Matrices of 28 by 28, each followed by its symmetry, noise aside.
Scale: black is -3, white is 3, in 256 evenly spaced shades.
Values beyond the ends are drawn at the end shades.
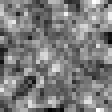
symmetric across the other diagonal.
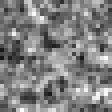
no symmetry.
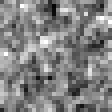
no symmetry.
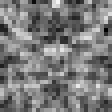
mirrored left to right.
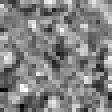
symmetric across the other diagonal.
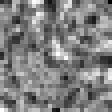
symmetric across the other diagonal.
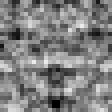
mirrored left to right.
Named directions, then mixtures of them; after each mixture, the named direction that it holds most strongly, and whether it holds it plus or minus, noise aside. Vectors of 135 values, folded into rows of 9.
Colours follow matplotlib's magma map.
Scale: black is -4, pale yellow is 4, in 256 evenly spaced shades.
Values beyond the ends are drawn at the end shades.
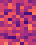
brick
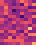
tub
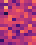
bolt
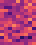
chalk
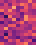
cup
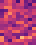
chalk, minus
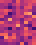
brick, minus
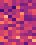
cup, minus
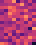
chalk, minus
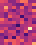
tub, plus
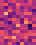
brick, minus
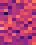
chalk, plus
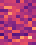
chalk, minus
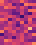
tub, plus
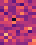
cup, minus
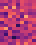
cup, plus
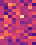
tub, minus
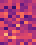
cup, minus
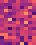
brick, minus
